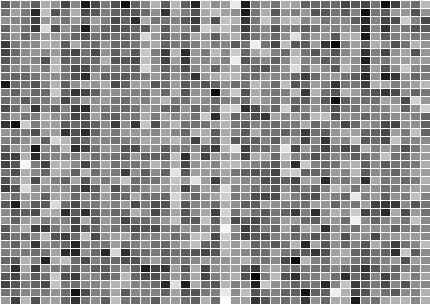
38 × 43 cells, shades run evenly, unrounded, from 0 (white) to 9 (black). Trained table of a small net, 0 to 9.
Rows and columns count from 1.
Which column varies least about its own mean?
10
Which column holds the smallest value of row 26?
6
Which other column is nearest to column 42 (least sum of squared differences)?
11
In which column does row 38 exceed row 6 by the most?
26
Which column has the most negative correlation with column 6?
5
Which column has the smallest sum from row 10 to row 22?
23
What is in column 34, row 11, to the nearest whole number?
7
